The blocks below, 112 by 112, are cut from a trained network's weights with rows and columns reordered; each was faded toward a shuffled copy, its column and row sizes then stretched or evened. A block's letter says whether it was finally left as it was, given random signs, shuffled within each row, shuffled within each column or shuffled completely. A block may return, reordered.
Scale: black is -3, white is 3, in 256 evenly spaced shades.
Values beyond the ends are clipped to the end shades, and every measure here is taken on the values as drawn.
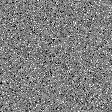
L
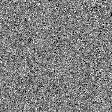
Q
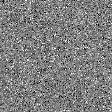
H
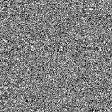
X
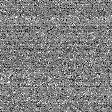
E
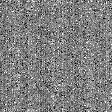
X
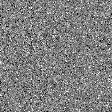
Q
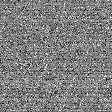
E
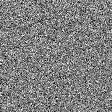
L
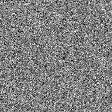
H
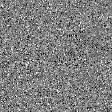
H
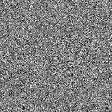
X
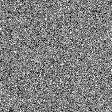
H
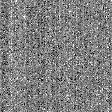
X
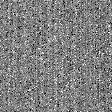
Q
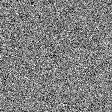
L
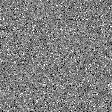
E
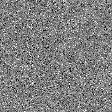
Q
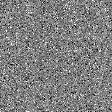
H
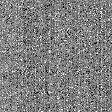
X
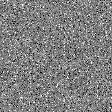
Q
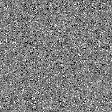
H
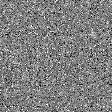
H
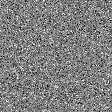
L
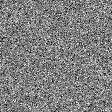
L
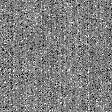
Q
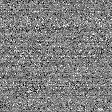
E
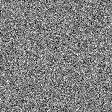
L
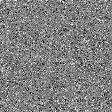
H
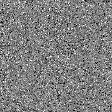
Q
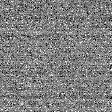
X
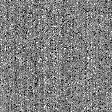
X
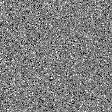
H
